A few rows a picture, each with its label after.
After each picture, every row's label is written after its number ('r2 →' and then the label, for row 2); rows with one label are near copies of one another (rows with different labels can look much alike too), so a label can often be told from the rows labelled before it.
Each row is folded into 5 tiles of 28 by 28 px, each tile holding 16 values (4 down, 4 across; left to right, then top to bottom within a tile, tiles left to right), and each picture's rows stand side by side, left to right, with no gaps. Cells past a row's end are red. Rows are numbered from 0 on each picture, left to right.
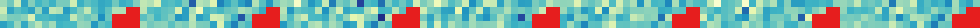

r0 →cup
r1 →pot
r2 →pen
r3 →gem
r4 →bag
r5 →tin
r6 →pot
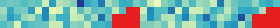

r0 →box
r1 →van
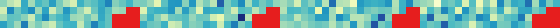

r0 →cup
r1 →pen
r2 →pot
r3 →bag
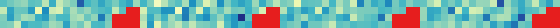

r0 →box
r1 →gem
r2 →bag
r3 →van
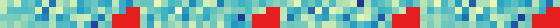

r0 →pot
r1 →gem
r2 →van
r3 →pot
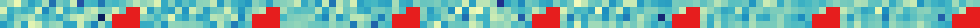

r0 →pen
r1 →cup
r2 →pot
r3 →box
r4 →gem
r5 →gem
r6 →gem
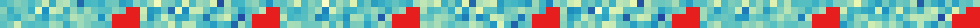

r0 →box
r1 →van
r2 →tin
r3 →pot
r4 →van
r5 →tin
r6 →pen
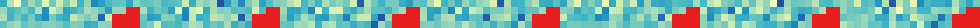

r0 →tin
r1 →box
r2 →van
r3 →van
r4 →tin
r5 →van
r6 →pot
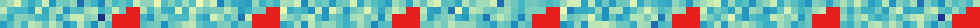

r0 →pen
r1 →bag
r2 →cup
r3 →van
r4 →cup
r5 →cup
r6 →pen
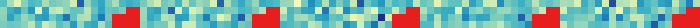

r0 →van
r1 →van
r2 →pen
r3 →gem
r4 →pot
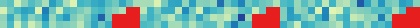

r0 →gem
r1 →pen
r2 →box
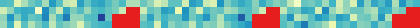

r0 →gem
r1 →gem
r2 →bag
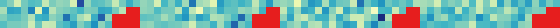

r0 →van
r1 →pot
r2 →pen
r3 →bag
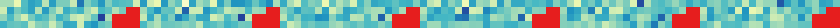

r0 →pen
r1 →tin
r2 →tin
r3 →tin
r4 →van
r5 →box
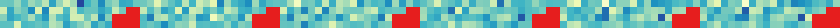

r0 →box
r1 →bag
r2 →bag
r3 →van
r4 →tin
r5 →tin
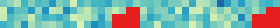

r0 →cup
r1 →box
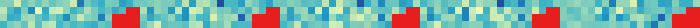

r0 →van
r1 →box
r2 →box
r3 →box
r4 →pot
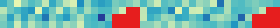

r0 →gem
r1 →van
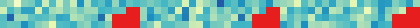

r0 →bag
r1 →box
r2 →cup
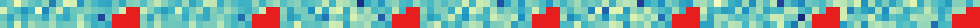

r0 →gem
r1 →gem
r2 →box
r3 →box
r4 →box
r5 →pen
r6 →cup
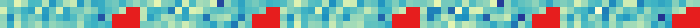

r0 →gem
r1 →van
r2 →gem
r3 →van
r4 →gem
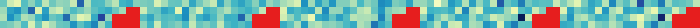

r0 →van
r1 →gem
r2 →cup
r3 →pen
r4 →pen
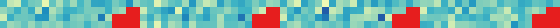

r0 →tin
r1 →gem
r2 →tin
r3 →cup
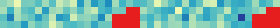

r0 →bag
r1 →gem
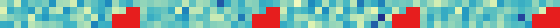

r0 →cup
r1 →box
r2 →pen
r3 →gem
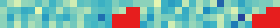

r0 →gem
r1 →pen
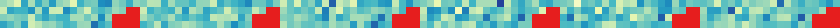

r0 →cup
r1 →cup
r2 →pot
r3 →van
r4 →bag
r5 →van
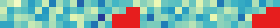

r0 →pen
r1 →bag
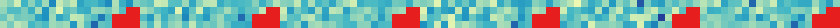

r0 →pot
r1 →gem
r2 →cup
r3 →cup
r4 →pen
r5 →pot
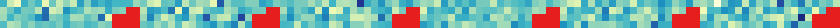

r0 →tin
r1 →van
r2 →box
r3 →cup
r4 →cup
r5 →pen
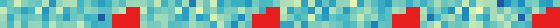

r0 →gem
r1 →pot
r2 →cup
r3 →box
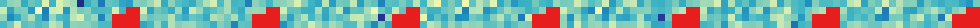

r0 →box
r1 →cup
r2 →pen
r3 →tin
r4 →gem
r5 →cup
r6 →tin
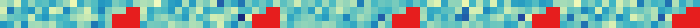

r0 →cup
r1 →pen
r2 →van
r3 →tin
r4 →bag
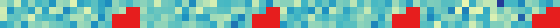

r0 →cup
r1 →pot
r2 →cup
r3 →box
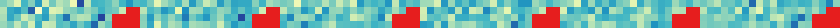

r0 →van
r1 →gem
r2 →bag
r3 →cup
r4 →cup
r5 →pot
